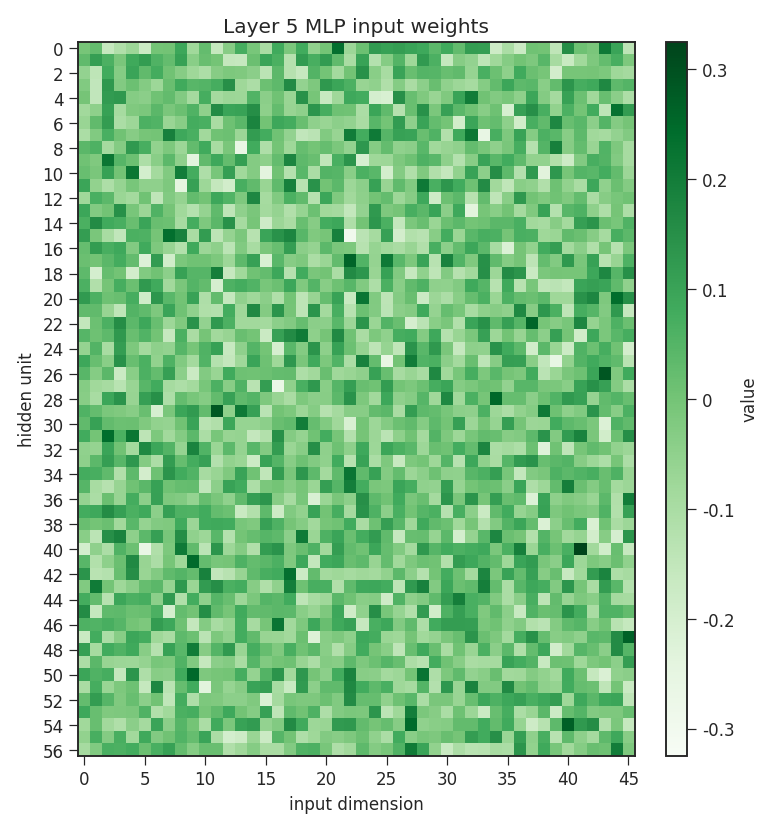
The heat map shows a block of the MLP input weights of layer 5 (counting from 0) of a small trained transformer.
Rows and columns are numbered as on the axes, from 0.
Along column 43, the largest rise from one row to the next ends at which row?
18
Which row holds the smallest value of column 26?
15
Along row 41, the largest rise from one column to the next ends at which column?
9
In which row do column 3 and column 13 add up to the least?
8
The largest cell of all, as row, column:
40, 41
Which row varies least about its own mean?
49
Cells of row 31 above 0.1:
7
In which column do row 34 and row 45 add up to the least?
36
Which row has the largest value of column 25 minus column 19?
17
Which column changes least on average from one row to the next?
21
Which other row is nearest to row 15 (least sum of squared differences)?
33
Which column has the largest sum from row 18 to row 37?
23
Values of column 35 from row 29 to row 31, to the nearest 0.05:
-0.1 0.1 -0.05
